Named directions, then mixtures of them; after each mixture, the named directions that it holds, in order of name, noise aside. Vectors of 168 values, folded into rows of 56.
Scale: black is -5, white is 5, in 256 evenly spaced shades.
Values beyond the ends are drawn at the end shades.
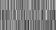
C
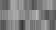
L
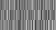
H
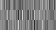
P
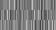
H.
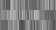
L, P.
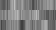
L.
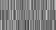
C.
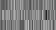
C, H, L.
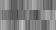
L.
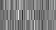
P.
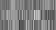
H, L, P.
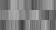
L.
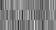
P.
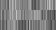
C, L.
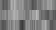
L.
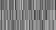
C, P.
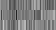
C, H, L.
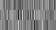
P.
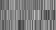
H, L.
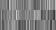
C, H, L.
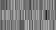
C, H, L.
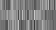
L, P.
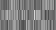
H, L, P.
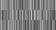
C, P.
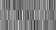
P.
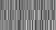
H.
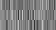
P.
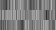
C, L.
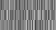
H.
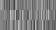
H, P.
